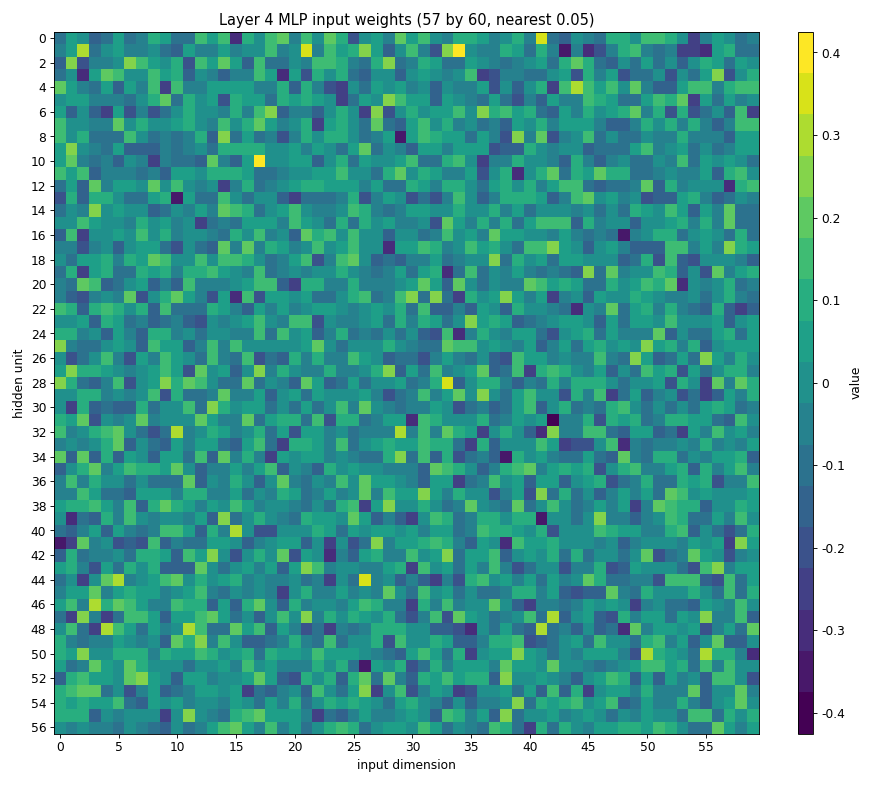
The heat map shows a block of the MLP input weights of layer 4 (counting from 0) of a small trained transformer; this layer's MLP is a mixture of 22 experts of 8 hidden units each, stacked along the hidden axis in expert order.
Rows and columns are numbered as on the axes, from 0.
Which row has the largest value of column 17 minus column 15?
10
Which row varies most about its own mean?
1
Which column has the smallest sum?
48
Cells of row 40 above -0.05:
38
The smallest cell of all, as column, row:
42, 31
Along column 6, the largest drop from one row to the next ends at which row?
53
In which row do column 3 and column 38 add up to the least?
34
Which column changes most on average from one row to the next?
2
